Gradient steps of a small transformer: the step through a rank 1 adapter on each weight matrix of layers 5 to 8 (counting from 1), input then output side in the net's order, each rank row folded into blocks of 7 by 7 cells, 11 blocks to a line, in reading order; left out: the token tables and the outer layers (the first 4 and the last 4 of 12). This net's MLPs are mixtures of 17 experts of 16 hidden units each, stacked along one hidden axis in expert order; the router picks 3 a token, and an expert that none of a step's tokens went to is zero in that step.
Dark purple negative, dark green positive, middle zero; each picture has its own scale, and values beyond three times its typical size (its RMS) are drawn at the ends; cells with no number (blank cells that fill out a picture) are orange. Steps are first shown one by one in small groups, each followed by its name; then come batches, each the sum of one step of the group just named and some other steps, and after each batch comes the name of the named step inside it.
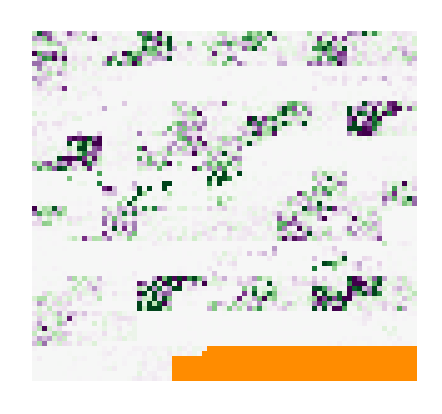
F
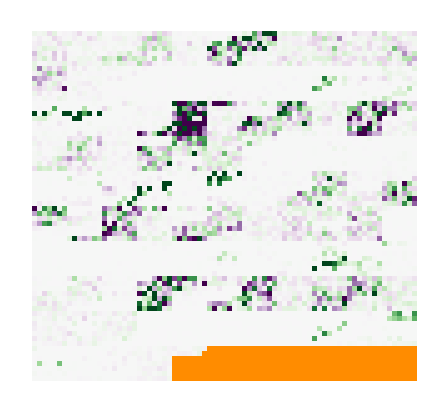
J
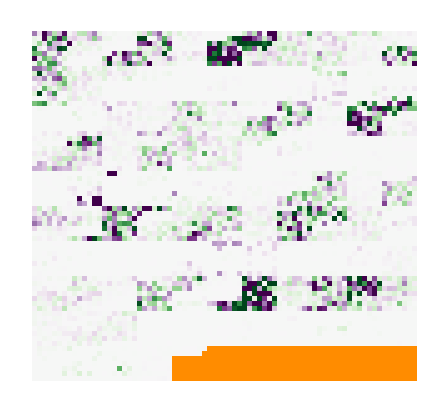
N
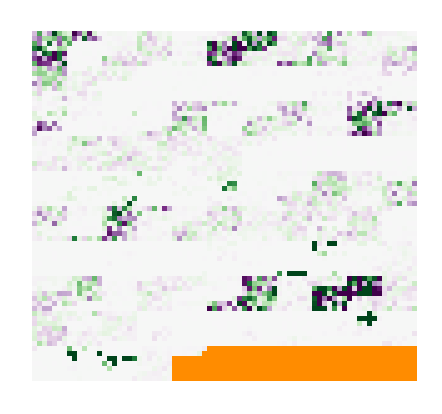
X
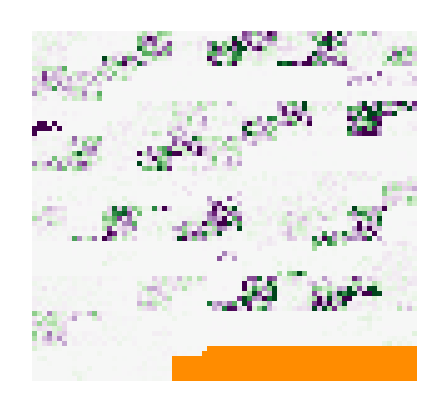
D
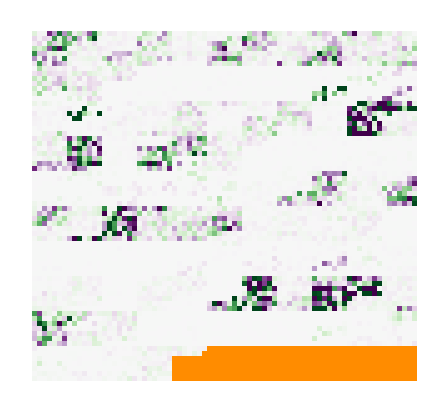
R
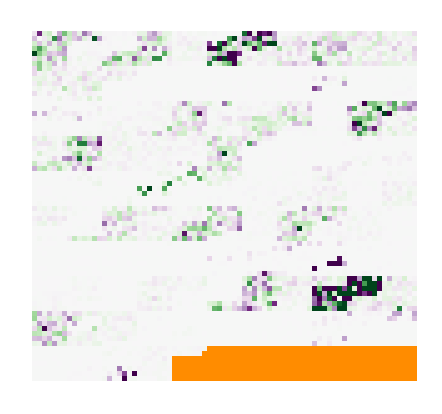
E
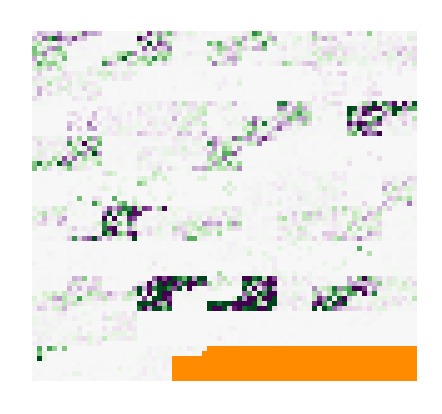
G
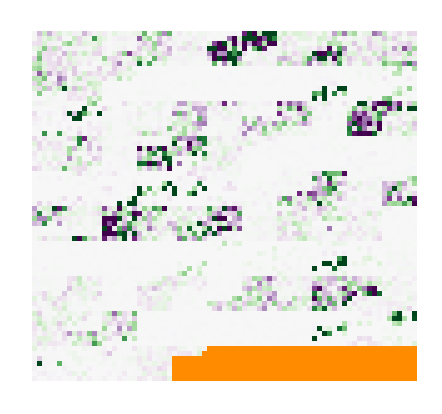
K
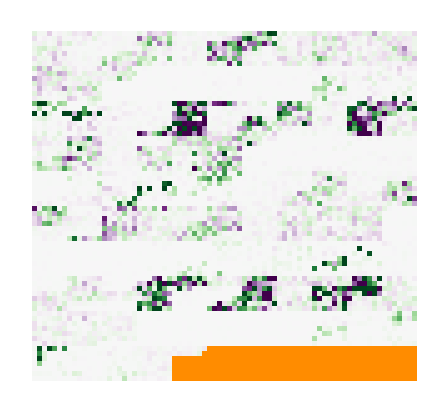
J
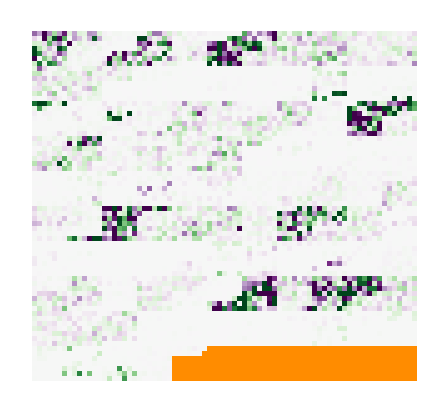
N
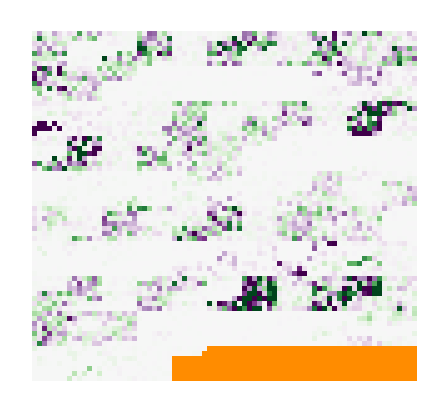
D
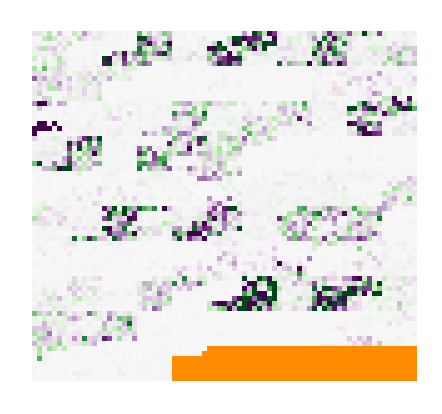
D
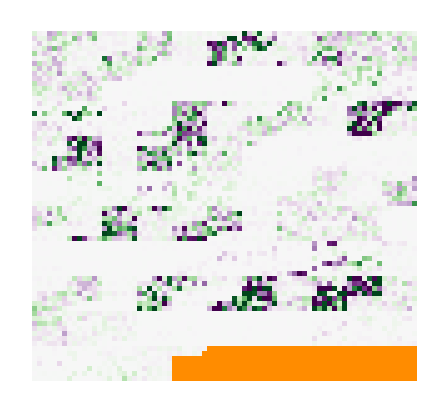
R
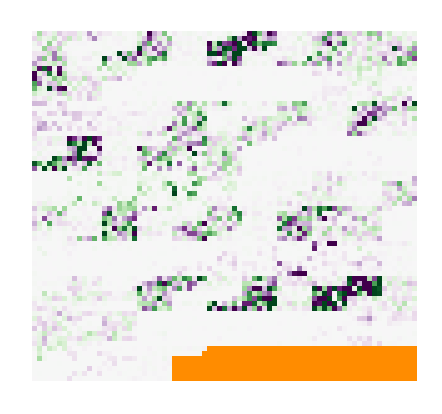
G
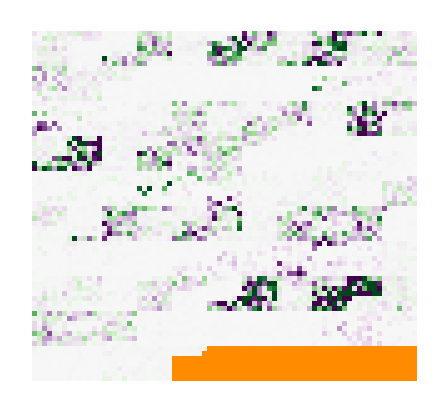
D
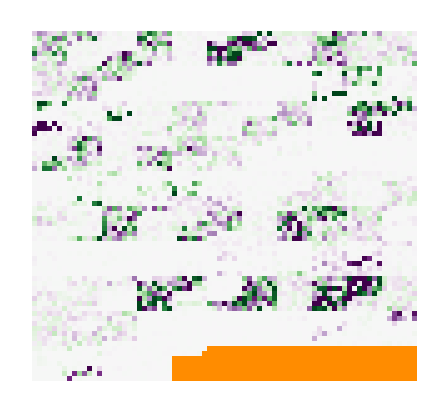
D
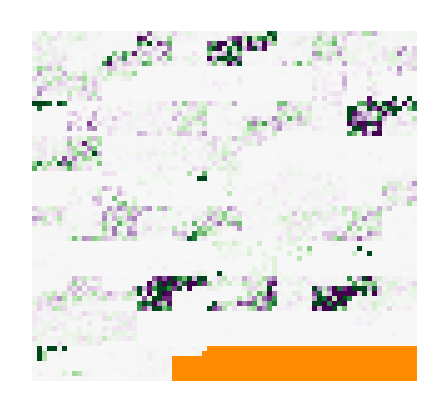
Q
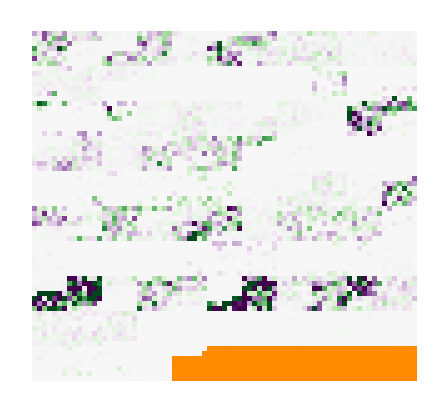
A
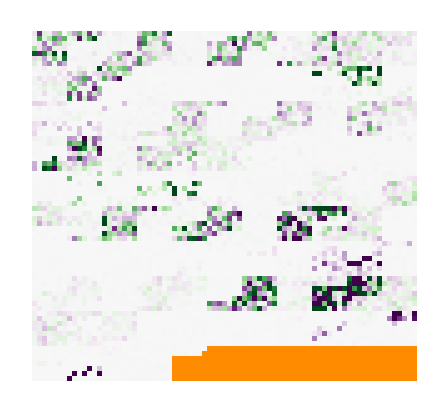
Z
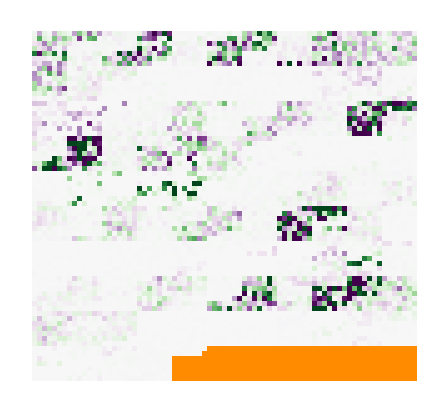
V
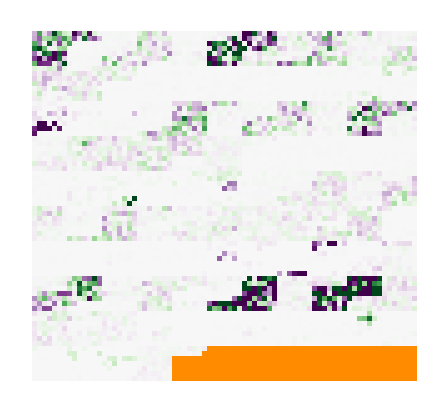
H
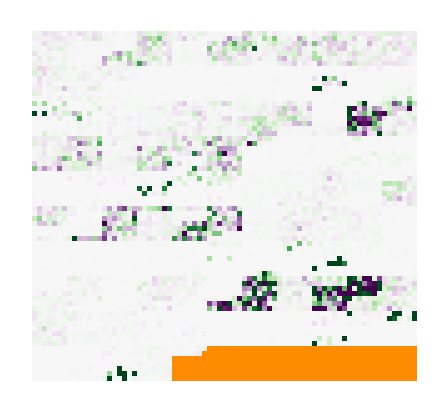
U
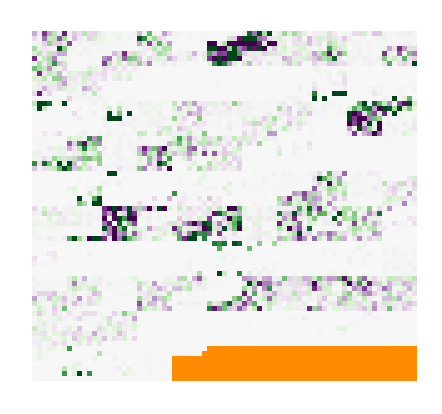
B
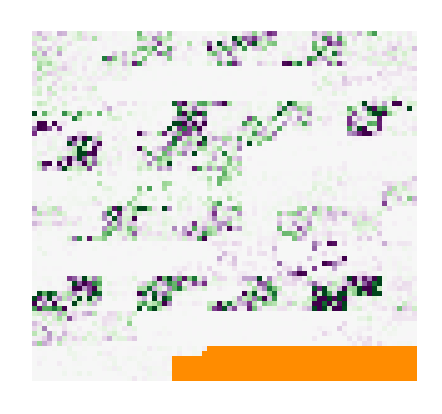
A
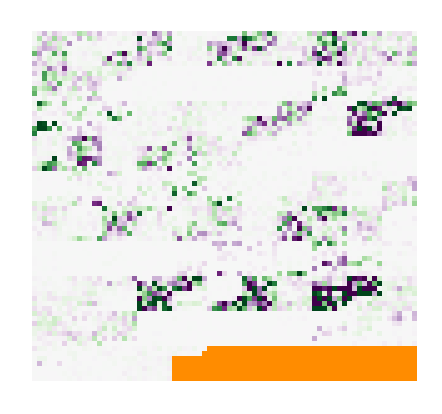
V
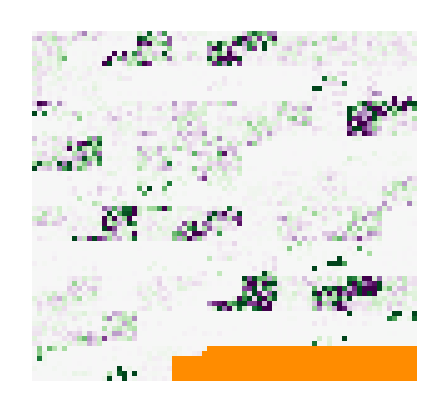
U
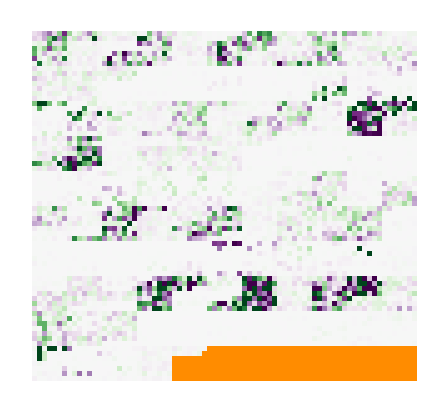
Q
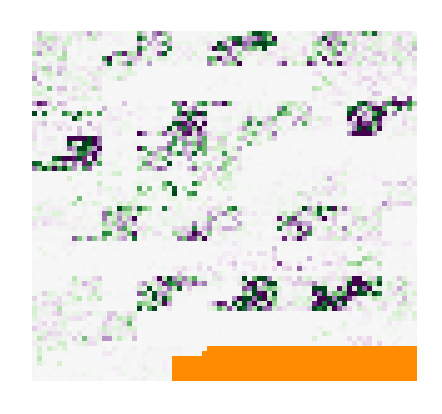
V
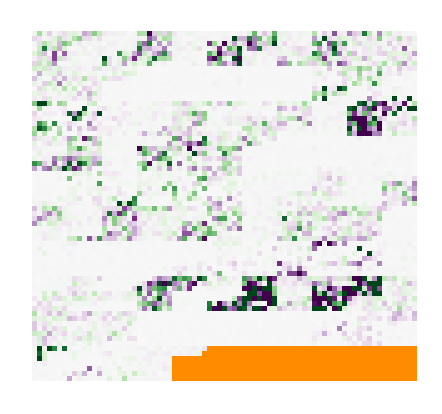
Q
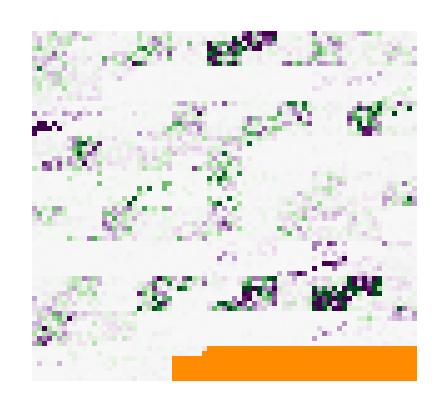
H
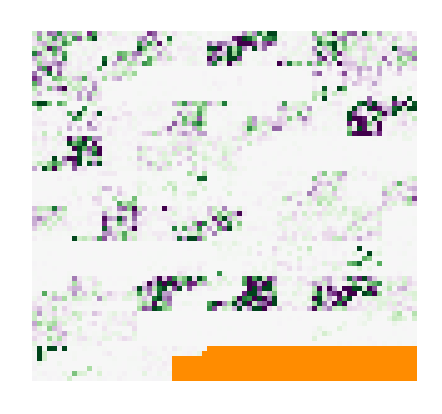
Q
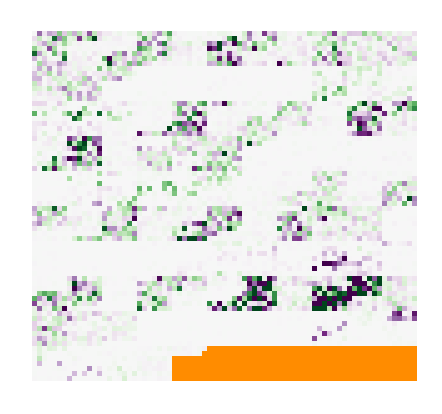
Z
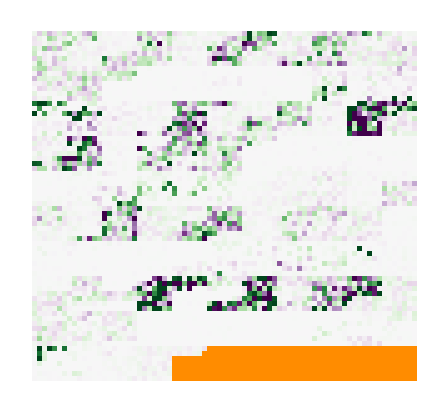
Q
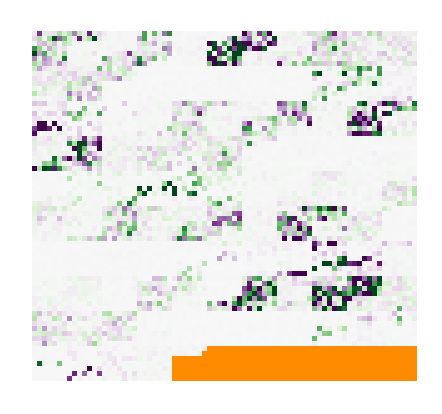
Z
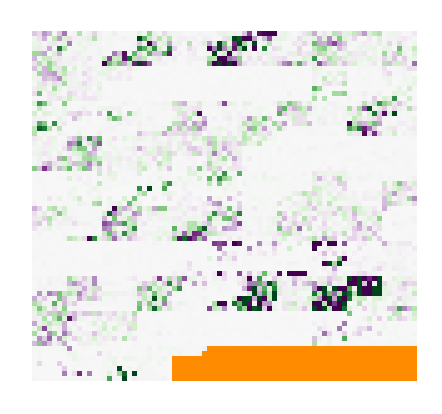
U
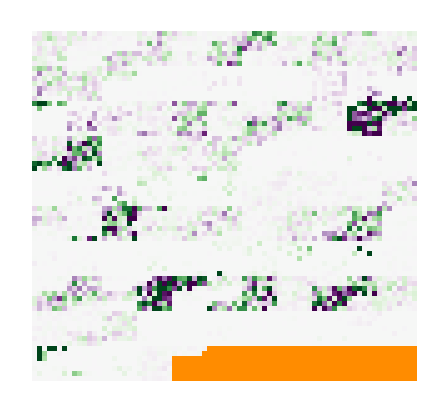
Q
